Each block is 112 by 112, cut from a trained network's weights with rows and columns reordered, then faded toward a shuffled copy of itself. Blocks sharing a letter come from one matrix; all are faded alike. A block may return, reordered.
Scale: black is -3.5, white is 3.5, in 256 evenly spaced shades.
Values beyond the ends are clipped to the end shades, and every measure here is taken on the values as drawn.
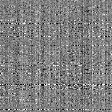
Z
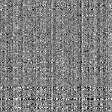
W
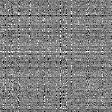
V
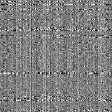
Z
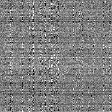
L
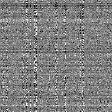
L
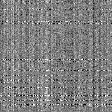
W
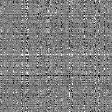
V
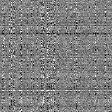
V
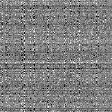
L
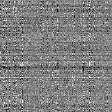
V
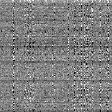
L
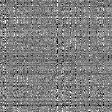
V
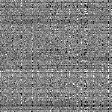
L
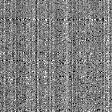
W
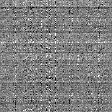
L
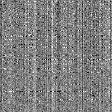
W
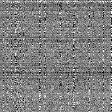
V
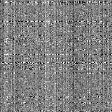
Z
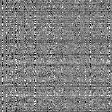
L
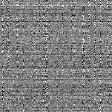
L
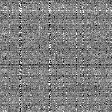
V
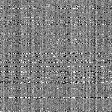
Z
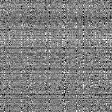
L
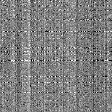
W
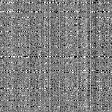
Z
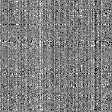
W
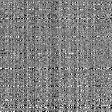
Z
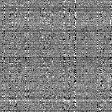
L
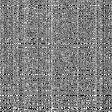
Z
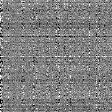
V
